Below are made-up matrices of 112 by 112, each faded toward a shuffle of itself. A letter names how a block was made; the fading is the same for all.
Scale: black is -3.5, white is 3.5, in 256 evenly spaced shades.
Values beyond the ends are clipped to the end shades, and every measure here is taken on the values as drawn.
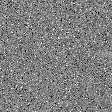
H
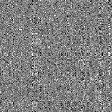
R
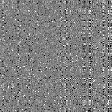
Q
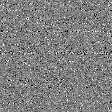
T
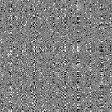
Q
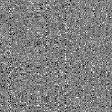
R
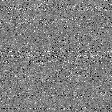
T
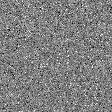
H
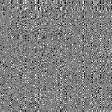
Q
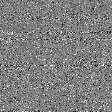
T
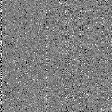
R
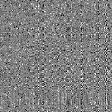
Q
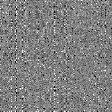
R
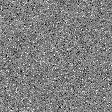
H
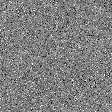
H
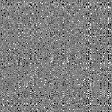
Q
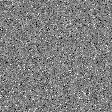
H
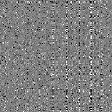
Q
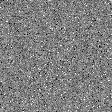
H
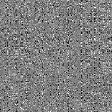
R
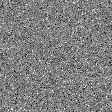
H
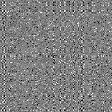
Q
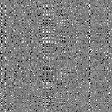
Q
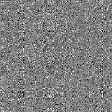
R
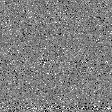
T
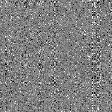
R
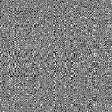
Q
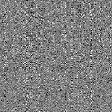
R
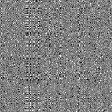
Q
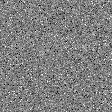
H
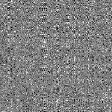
R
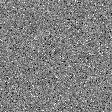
H
